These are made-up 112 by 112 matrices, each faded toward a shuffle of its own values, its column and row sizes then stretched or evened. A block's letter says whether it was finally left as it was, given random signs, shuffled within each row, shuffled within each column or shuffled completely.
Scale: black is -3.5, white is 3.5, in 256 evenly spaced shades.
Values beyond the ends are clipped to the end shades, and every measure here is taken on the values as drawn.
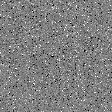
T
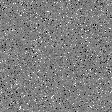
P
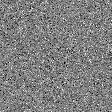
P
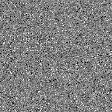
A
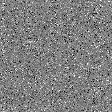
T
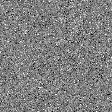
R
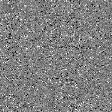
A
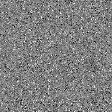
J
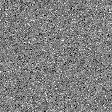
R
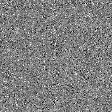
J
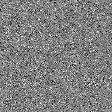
J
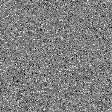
R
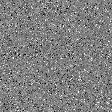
R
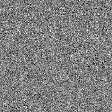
A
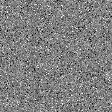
T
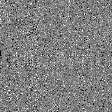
A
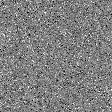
P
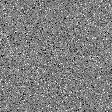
P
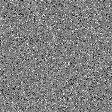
R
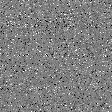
R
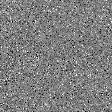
J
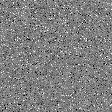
R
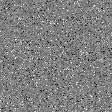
R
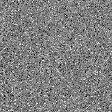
A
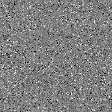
A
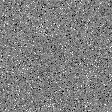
P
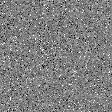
T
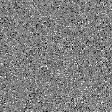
A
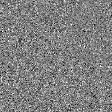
J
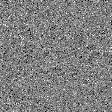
R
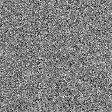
T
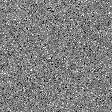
P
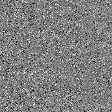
T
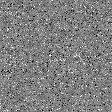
R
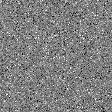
R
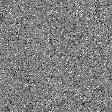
T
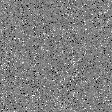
T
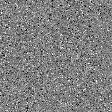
T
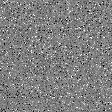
R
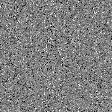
T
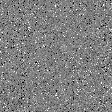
T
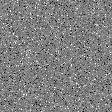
P
